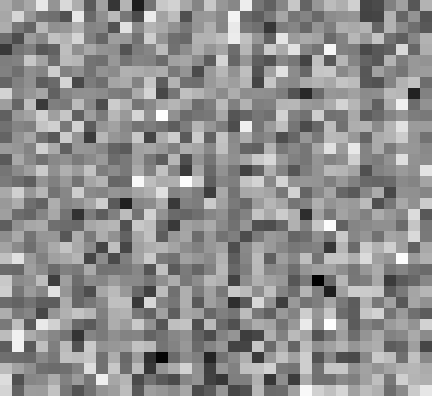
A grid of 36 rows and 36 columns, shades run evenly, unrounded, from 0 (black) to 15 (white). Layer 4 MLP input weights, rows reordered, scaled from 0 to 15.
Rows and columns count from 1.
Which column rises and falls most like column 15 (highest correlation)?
29
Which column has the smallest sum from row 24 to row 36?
20
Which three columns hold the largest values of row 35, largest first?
9, 1, 34
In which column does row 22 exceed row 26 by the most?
27
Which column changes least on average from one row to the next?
19
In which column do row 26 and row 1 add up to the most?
4
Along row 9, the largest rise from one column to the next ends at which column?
36
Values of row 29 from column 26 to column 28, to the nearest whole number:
12 9 12
